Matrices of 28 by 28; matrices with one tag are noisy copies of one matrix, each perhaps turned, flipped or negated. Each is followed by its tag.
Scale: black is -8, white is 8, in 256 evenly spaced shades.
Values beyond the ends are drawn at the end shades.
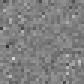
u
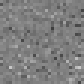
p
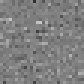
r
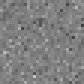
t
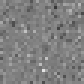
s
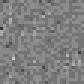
u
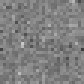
r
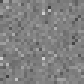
t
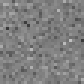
s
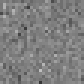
s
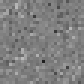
p
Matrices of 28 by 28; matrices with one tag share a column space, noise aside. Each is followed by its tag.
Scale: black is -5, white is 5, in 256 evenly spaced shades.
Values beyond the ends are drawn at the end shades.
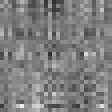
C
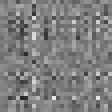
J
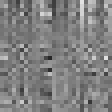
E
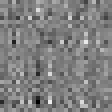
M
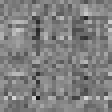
J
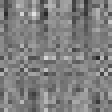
E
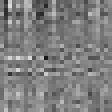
E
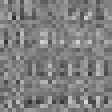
M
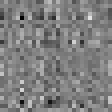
M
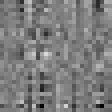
C
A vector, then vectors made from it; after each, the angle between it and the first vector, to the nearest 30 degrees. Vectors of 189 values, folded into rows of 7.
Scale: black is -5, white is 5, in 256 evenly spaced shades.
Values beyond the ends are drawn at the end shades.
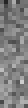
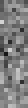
90 degrees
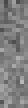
30 degrees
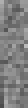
90 degrees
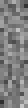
60 degrees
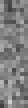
60 degrees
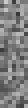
120 degrees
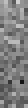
150 degrees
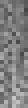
90 degrees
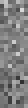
120 degrees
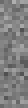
90 degrees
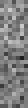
120 degrees
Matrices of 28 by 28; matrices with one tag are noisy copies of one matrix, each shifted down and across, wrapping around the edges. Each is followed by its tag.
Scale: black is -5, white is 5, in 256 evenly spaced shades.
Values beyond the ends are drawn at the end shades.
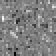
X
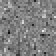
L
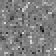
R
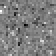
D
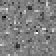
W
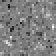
X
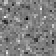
L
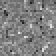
R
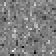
L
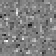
W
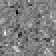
X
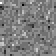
L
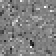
R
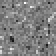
R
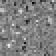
D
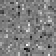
L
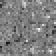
D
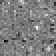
D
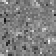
X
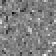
D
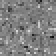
W
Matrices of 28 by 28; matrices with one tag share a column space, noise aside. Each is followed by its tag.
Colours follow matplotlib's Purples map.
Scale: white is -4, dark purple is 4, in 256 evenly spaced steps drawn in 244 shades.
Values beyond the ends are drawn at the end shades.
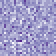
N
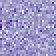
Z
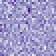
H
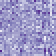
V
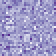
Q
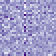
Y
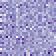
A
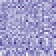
A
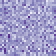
Q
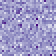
H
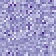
Y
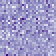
Y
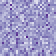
A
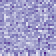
A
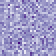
A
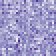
V
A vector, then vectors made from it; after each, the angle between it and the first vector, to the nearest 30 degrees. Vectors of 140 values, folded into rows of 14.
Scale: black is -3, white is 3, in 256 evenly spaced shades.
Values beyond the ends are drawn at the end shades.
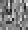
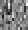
30 degrees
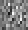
60 degrees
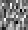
90 degrees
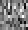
60 degrees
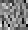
90 degrees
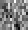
60 degrees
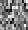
60 degrees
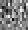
30 degrees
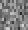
90 degrees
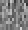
150 degrees
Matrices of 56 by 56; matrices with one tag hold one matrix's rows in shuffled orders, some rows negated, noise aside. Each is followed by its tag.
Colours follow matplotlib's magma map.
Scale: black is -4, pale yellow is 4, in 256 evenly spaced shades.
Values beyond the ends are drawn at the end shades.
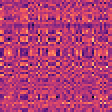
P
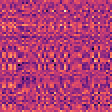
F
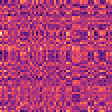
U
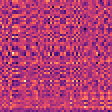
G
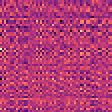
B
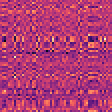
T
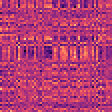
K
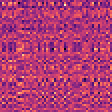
F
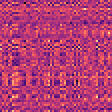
G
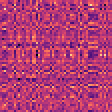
T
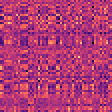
P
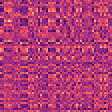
P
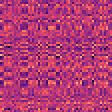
P
